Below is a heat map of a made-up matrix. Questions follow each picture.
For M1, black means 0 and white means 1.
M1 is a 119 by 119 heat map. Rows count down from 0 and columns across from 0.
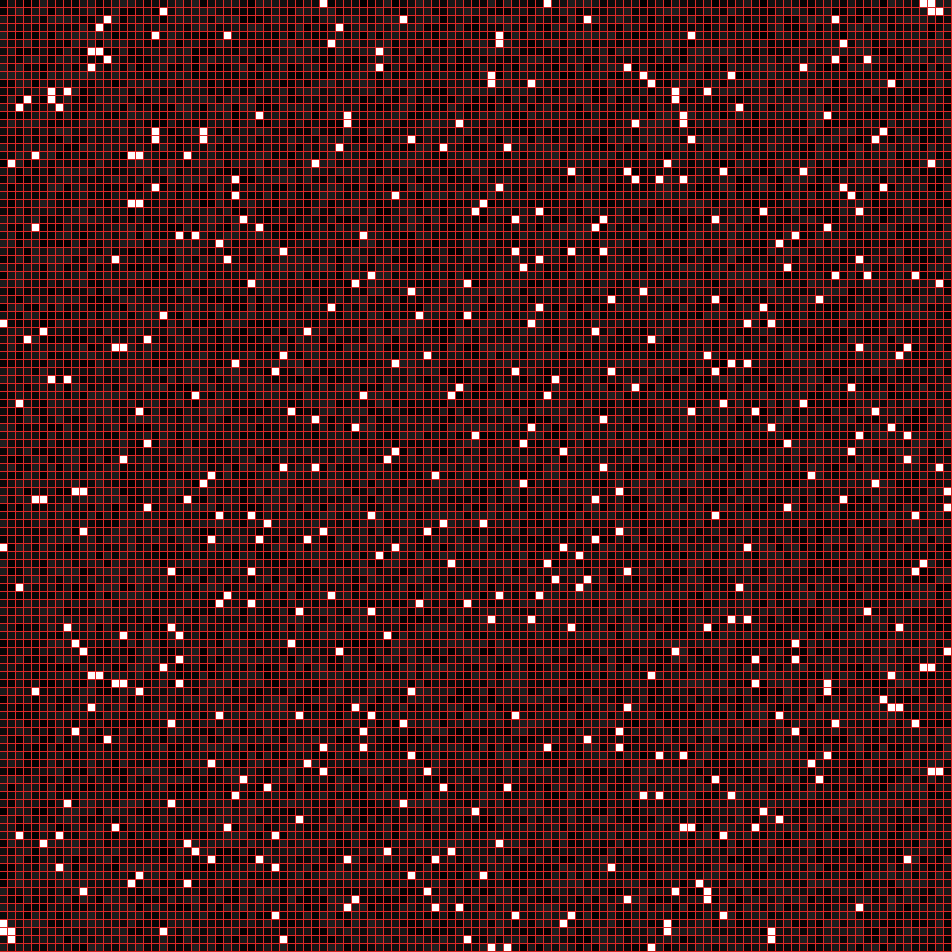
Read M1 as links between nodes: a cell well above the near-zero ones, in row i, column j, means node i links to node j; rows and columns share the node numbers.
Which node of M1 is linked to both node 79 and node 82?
node 22
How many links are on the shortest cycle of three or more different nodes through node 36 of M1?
6
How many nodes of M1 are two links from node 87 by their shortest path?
2
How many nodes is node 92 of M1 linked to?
2
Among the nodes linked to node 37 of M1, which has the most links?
node 89
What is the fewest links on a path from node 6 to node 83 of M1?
7
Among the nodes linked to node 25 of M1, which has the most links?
node 17
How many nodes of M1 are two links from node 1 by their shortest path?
6
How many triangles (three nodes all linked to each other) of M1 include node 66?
0
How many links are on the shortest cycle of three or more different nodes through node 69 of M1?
8
